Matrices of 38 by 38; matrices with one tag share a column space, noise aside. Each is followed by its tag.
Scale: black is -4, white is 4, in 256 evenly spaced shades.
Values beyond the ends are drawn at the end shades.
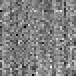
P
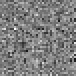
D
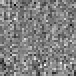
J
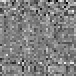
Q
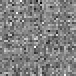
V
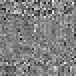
Q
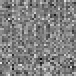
J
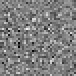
D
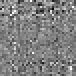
Q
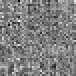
V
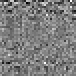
Q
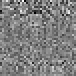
Q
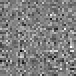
D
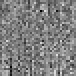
P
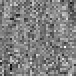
J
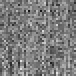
P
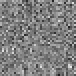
V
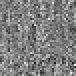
J
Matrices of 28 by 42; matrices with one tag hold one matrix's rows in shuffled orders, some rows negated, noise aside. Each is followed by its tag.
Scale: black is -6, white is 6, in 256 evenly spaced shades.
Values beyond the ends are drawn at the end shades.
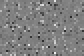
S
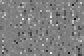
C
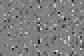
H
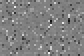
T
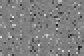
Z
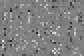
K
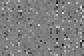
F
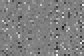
F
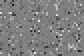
Z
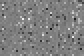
C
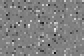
S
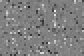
S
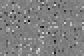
S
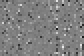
F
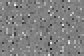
T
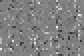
Z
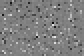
K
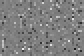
C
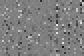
F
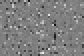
S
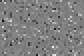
K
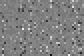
C
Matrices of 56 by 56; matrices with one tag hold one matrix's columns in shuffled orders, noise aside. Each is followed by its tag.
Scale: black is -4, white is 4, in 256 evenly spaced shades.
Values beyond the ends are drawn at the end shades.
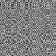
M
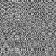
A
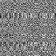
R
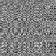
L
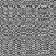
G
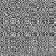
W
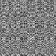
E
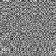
A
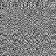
M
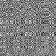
W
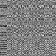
G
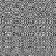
W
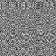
M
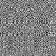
W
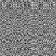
M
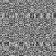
R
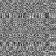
R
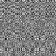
A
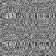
R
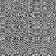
E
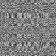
R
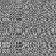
L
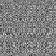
L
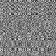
A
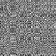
E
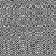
G
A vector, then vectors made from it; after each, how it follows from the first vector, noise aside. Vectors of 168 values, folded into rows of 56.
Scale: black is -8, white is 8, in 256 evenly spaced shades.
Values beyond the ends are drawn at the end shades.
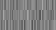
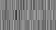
reversed.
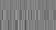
wrapped around, negated, partly zeroed.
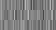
reversed.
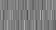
negated, partly zeroed.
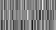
scaled up.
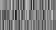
reversed, scaled up.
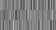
reversed.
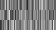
wrapped around, negated, scaled up.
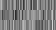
reversed, scaled up.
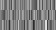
wrapped around, negated, scaled up.
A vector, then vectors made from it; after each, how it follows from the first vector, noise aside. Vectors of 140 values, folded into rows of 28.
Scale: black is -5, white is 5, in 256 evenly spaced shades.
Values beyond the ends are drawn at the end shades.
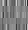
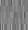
reversed, shrunk.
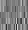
wrapped around, negated.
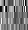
wrapped around, negated, scaled up.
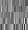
wrapped around, negated.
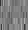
reversed, negated, partly zeroed.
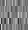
wrapped around, negated.
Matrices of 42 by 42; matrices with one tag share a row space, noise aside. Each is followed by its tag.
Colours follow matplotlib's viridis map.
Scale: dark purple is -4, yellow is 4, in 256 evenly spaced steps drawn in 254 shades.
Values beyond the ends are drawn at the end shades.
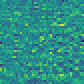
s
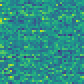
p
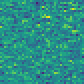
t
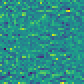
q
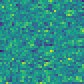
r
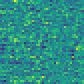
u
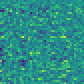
q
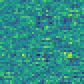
t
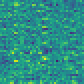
u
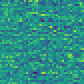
s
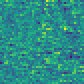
t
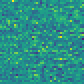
s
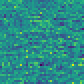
s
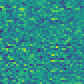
q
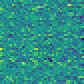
r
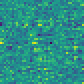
r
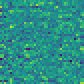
p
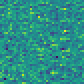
q
